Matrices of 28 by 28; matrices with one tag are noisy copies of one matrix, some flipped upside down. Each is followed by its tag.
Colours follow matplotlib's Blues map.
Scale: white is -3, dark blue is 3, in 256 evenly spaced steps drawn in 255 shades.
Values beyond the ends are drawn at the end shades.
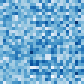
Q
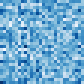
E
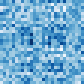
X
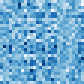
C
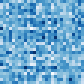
C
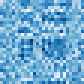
X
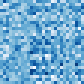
Q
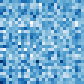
E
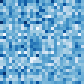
E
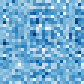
Q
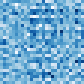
Q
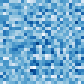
Q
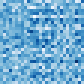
Q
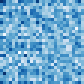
E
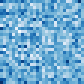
E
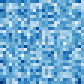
E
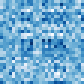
X
